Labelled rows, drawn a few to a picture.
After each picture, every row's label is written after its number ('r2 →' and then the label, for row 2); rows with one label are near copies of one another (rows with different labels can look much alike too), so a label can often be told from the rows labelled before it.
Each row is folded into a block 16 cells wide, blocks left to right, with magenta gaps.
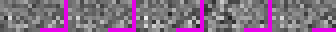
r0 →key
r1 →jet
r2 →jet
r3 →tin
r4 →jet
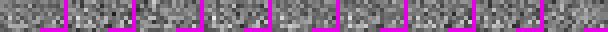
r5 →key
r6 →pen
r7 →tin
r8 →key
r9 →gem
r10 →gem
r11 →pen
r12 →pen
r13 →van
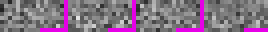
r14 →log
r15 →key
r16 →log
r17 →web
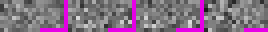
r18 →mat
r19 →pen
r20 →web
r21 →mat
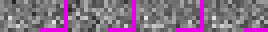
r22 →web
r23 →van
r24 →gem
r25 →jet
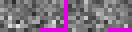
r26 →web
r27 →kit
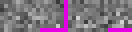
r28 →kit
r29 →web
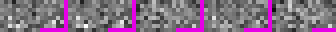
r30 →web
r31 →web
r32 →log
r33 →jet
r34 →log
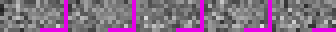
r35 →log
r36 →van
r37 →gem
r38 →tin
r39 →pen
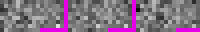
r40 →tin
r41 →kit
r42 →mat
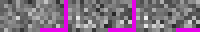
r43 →kit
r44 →pen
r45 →jet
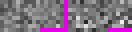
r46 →tin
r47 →web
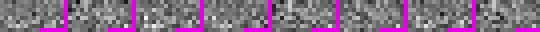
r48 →web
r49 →van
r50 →gem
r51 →jet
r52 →log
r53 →kit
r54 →web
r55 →log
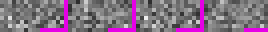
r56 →jet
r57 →log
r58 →pen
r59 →tin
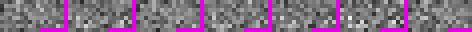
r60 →log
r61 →web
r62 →log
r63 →key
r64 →pen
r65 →jet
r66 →van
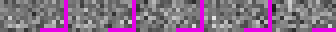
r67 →web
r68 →pen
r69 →van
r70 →jet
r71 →log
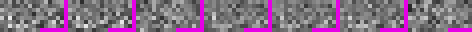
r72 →jet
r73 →web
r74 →kit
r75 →key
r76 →key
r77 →jet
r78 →mat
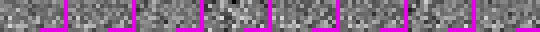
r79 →gem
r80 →key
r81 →tin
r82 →kit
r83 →jet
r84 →jet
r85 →tin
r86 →web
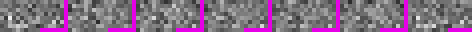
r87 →key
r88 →mat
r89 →kit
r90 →tin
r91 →tin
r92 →kit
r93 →gem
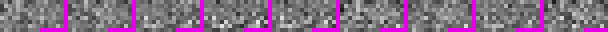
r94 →mat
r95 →kit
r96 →web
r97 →web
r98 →web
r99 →log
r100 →kit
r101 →key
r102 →kit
